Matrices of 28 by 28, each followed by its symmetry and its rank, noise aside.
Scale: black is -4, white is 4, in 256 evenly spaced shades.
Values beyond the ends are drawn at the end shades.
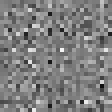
antisymmetric, rank six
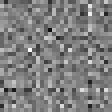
antisymmetric, rank six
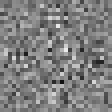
no symmetry, rank eight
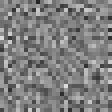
antisymmetric, rank six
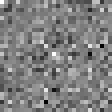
symmetric, rank four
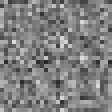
antisymmetric, rank six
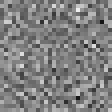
no symmetry, rank eight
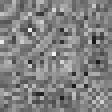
symmetric, rank six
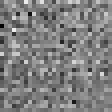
antisymmetric, rank six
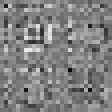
symmetric, rank four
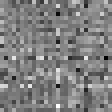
antisymmetric, rank four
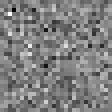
antisymmetric, rank eight
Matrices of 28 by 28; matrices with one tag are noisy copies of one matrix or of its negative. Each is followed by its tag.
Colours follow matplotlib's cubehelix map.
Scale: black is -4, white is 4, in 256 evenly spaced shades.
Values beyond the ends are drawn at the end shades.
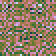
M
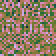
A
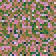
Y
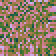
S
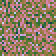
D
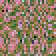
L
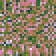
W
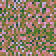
D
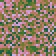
W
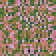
L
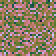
M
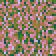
L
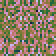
L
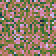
A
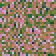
D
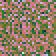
Y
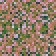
Y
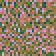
D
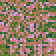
S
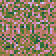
A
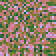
S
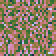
L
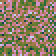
W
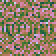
A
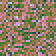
M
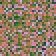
M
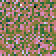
A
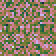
A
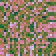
S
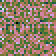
A
